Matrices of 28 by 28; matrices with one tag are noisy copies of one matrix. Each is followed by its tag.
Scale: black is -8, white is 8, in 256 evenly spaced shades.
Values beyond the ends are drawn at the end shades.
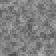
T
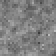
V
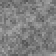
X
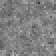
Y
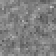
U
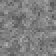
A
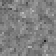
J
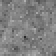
V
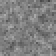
U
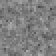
T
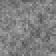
X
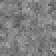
A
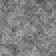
V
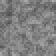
Y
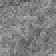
X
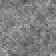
X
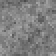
X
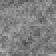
X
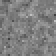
J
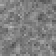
U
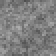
X
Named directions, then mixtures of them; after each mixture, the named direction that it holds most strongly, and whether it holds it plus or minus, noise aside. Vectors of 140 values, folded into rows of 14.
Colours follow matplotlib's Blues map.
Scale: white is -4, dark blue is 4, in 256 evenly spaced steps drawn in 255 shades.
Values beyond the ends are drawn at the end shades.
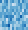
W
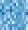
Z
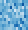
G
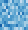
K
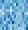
Z, minus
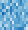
Z, plus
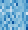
Z, minus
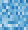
K, minus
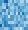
K, plus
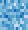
G, minus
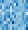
Z, minus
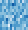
W, minus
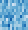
W, plus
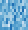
W, minus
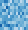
K, plus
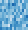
W, minus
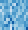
Z, minus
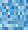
K, minus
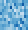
G, plus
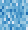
Z, plus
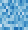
K, minus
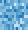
G, minus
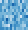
W, minus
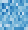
K, minus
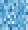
Z, plus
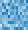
K, minus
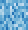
Z, minus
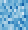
G, plus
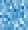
G, minus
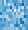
G, plus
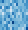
Z, minus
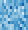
G, plus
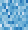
K, minus
